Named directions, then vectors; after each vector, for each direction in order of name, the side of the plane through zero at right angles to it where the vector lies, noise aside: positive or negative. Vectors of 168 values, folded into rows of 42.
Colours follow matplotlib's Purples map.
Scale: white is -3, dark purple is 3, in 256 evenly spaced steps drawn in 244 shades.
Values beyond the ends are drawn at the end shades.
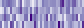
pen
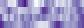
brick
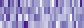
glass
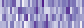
negative, negative, positive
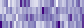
positive, negative, positive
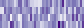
positive, positive, positive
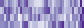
positive, positive, positive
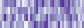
negative, negative, positive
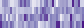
positive, negative, positive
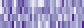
positive, positive, positive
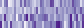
positive, negative, positive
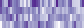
negative, positive, negative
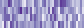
negative, positive, positive
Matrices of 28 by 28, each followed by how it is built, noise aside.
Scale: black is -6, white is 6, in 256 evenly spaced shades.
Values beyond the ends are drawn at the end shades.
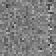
uneven columns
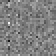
uneven columns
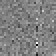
uneven columns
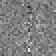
uneven columns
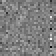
uneven columns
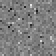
sparse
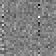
uneven columns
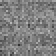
blocks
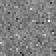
sparse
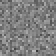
repeating columns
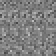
repeating columns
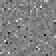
sparse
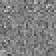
low rank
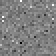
sparse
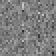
uneven columns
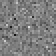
sparse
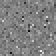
sparse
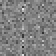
uneven columns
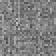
blocks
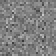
uneven columns
